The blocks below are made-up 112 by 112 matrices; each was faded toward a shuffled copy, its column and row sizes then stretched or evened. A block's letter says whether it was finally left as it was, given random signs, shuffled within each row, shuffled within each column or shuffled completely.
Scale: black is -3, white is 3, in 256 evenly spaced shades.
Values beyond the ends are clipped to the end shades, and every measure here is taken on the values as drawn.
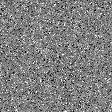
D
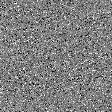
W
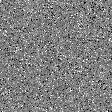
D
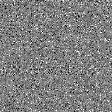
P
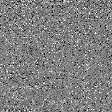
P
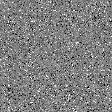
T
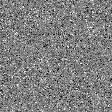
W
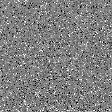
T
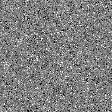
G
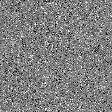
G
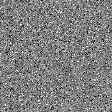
T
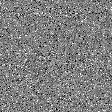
W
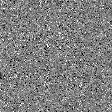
T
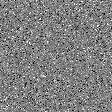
D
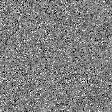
T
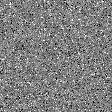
D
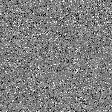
W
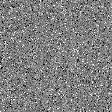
G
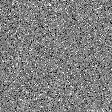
D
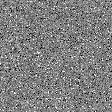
W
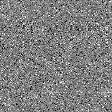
P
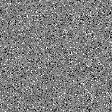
P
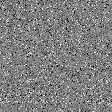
W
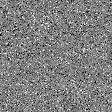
W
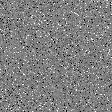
D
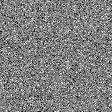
W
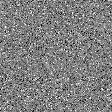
W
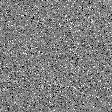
W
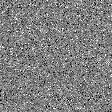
W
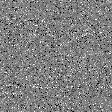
W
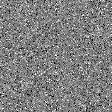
G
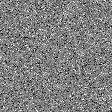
D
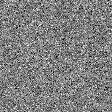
W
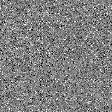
P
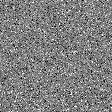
D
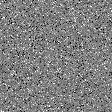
D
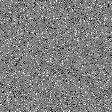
W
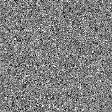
T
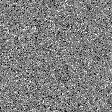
D
